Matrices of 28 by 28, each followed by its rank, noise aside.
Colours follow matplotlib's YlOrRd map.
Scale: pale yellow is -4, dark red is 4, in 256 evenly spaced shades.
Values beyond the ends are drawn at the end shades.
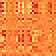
two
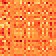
three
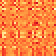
three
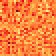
six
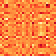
two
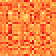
three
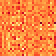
four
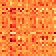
three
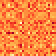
three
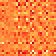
three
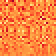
four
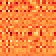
two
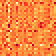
four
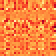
three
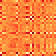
two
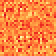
six
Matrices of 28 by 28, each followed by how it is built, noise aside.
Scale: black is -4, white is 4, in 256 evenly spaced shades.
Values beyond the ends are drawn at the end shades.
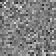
block diagonal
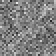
Hankel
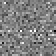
uneven rows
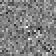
block diagonal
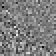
lower triangular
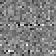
uneven rows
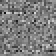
uneven rows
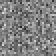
repeating rows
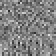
blocks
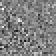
lower triangular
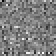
uneven rows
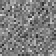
Hankel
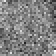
smooth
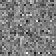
uneven rows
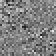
block diagonal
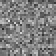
blocks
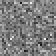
uneven rows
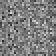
repeating rows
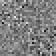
block diagonal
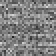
blocks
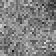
smooth
